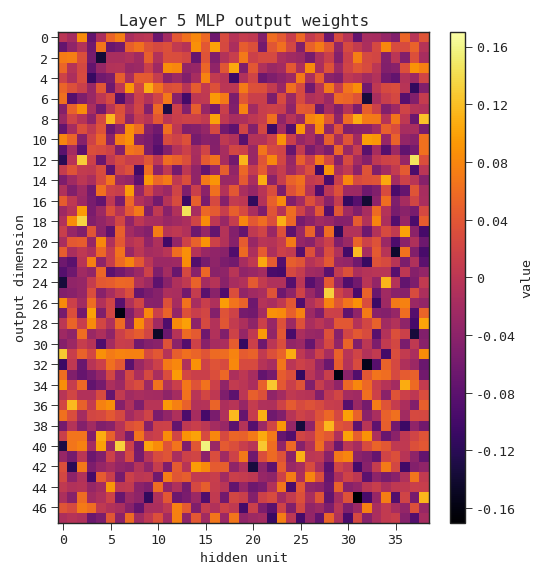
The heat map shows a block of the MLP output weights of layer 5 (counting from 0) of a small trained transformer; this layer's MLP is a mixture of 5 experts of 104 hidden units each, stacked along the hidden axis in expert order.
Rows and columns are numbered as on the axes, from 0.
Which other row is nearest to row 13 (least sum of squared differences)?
35
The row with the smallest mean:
23
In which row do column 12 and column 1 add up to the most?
36
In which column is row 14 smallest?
28
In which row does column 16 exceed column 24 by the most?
39
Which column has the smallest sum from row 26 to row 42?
37
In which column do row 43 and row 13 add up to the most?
26
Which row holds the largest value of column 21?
40
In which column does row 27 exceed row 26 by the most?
25
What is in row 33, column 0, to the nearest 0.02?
0.06
